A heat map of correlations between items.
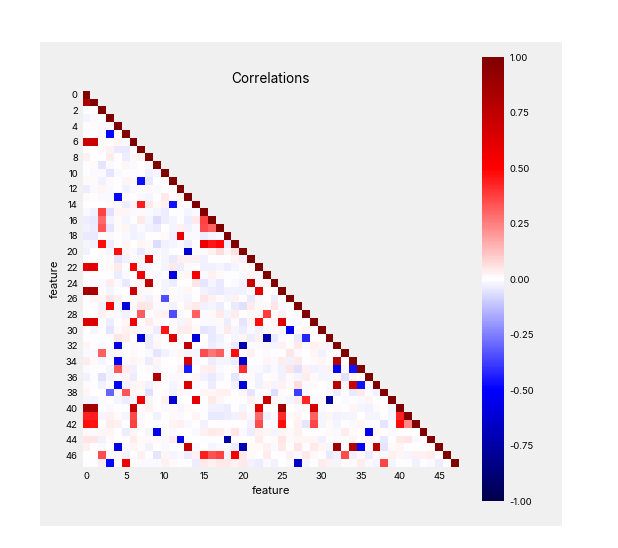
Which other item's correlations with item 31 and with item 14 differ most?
39
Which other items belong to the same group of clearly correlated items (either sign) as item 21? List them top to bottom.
8, 24
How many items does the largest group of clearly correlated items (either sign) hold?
9
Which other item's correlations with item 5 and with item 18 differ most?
44
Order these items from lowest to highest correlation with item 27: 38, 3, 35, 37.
38, 35, 37, 3
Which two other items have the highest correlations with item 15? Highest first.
19, 46
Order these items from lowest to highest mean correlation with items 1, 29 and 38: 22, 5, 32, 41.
32, 5, 41, 22
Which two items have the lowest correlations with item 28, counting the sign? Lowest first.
31, 11
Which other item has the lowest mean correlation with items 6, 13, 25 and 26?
20
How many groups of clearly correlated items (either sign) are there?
9
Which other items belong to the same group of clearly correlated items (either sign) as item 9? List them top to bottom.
36, 43
